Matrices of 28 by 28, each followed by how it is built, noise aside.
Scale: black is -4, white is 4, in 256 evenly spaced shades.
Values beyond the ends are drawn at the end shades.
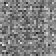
blocks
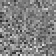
lower triangular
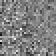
lower triangular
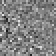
lower triangular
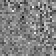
upper triangular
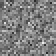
repeating columns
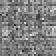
blocks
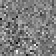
lower triangular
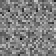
repeating columns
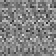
repeating columns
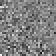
lower triangular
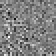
lower triangular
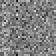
repeating rows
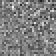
upper triangular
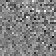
upper triangular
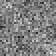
smooth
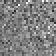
upper triangular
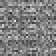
blocks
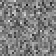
repeating columns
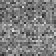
blocks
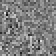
lower triangular
